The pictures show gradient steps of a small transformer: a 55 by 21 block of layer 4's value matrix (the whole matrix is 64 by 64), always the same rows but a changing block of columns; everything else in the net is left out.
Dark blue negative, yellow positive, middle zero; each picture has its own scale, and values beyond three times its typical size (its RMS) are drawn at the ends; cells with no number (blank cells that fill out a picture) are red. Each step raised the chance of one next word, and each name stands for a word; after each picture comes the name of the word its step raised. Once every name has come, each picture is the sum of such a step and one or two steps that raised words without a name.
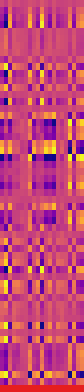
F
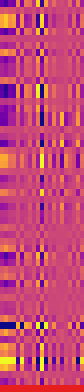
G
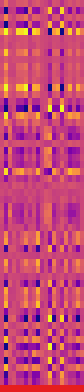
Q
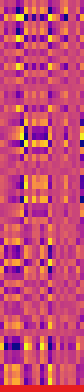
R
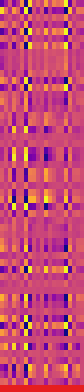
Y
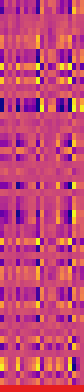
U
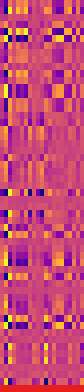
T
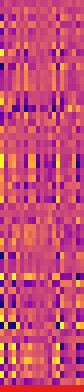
G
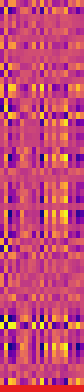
U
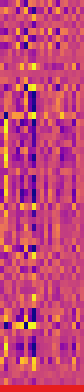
Y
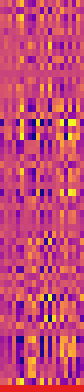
R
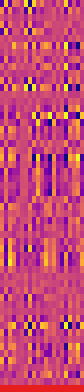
Y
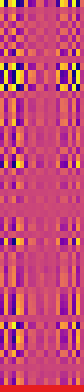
Y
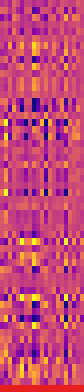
R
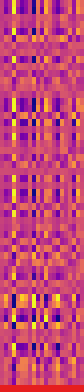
T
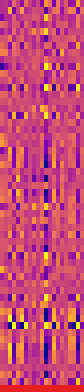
G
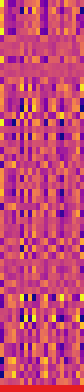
Q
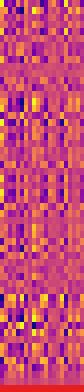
Y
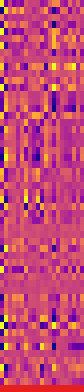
Y
